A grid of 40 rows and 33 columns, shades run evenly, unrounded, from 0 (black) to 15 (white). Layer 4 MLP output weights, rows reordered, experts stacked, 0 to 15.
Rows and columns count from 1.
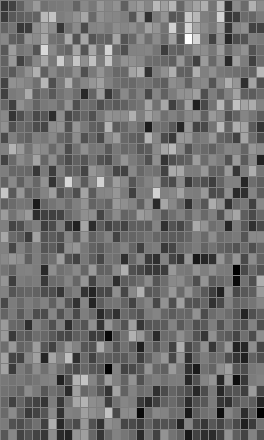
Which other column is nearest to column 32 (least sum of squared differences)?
3
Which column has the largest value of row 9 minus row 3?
4
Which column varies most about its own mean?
24
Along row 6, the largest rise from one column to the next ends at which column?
30
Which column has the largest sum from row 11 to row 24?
1
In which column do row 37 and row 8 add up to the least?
33
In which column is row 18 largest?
20
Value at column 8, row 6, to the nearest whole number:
12
